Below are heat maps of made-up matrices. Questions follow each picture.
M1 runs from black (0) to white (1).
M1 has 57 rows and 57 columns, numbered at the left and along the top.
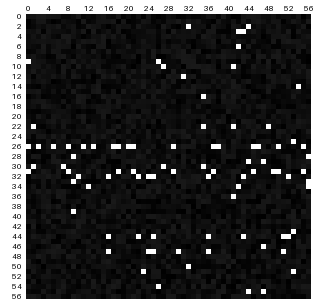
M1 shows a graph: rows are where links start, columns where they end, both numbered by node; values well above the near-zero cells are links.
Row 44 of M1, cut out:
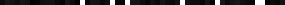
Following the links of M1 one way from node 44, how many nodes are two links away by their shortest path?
6
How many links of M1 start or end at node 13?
1
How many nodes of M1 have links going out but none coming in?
7
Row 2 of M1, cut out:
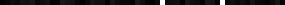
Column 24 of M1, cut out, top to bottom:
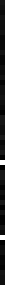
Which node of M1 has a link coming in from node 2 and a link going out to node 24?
node 32
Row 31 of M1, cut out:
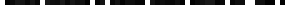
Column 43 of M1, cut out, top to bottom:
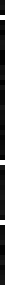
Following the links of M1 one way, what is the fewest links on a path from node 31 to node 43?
3
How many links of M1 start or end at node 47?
9
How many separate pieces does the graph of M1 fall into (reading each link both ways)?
5
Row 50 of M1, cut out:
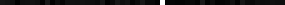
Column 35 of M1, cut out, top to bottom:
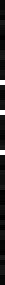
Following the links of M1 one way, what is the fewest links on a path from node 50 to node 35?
3
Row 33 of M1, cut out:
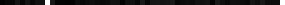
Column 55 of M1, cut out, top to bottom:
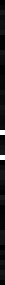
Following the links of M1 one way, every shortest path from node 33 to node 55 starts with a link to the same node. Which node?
node 9
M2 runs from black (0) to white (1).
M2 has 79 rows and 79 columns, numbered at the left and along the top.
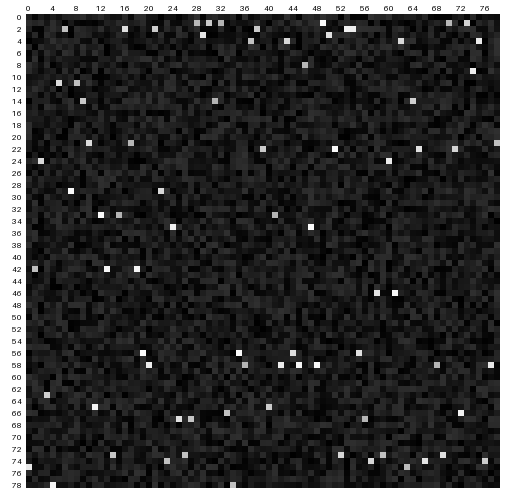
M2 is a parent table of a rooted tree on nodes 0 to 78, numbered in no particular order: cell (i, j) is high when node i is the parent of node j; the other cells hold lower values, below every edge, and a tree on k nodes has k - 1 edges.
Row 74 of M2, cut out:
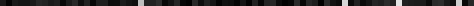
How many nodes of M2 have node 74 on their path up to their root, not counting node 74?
9
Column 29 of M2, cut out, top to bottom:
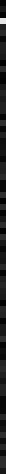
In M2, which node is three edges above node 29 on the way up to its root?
75
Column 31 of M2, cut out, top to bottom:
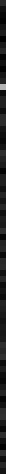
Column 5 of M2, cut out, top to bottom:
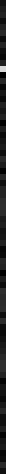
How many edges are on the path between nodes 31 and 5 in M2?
9
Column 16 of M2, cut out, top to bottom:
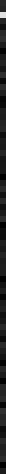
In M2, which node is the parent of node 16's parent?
24
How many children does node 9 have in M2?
1
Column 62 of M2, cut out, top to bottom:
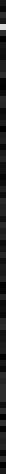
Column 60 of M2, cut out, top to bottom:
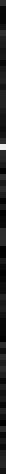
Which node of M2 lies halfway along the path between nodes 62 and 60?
21
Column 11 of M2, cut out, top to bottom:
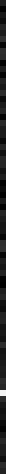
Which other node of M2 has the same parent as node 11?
40
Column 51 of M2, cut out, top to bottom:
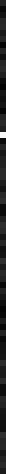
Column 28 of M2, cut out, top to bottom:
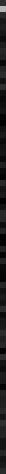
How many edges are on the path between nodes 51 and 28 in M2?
9
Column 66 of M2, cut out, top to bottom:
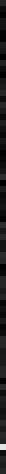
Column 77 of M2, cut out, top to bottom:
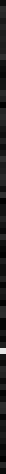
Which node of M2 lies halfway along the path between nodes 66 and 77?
73
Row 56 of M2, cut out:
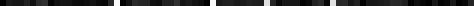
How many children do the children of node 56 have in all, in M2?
2
